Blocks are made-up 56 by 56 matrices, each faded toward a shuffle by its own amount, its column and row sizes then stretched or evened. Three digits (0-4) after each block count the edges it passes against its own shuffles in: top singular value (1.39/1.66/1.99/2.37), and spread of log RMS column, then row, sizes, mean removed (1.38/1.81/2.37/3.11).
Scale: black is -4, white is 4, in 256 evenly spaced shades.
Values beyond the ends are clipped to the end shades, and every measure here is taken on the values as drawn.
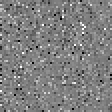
1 1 0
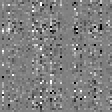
0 4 2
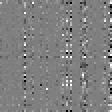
3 4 1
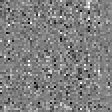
0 3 2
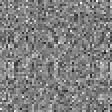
3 1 0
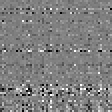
2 2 4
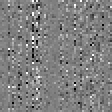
1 4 0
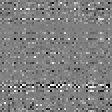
4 1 4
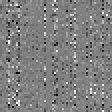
0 4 0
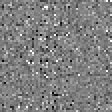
0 2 1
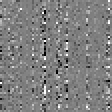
3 4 1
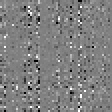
2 4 2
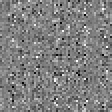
0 3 0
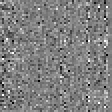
1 3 0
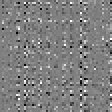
4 4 2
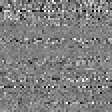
2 0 4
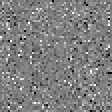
2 1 0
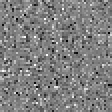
1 0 0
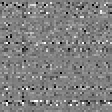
2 1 4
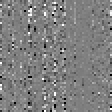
1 4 0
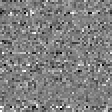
1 0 3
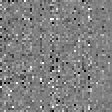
1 3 1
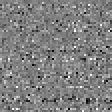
0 0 3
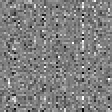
3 3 0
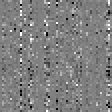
2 4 0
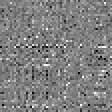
3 1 2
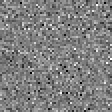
1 0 1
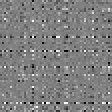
4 2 3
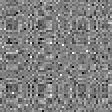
4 1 1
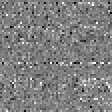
2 0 2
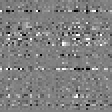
2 2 4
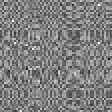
4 0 0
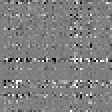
1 3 4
